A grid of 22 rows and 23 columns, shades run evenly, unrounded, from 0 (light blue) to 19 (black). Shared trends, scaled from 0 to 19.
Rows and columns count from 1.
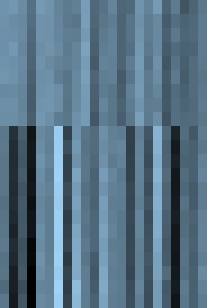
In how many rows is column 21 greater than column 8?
9
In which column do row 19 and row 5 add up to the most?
4
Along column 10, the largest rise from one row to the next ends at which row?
10
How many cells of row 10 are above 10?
8
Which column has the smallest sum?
7
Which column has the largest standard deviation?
2
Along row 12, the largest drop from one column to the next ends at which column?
5
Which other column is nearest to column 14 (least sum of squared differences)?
21
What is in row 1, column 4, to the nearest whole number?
9
